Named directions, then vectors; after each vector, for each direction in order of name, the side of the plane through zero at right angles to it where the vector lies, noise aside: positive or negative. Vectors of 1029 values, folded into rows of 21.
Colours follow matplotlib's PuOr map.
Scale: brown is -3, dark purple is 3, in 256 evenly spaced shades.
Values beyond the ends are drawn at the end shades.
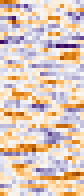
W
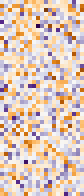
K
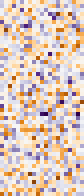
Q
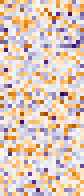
positive, negative, positive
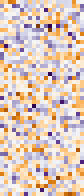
negative, positive, positive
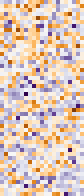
positive, positive, negative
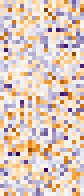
positive, negative, positive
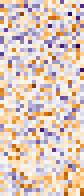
negative, negative, positive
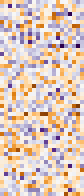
negative, negative, positive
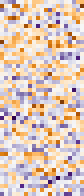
positive, negative, negative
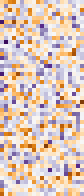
positive, positive, positive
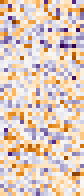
positive, negative, positive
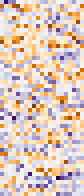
positive, negative, negative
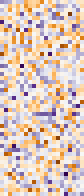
positive, positive, negative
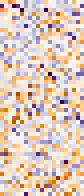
negative, positive, positive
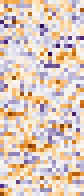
positive, positive, positive
